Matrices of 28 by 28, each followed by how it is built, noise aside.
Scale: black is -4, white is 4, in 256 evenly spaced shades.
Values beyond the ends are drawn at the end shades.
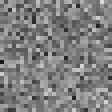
noise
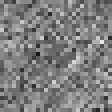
Hankel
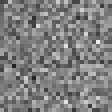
repeating rows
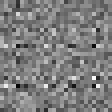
low rank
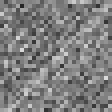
Hankel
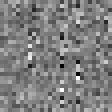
uneven columns
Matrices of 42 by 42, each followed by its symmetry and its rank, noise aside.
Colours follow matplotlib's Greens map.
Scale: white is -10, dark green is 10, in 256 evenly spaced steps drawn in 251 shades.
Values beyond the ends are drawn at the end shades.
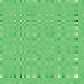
symmetric, rank one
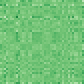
no symmetry, rank three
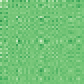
symmetric, rank two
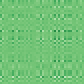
no symmetry, rank one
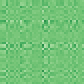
no symmetry, rank two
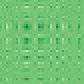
symmetric, rank one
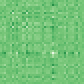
symmetric, rank two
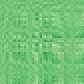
antisymmetric, rank two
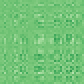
symmetric, rank two
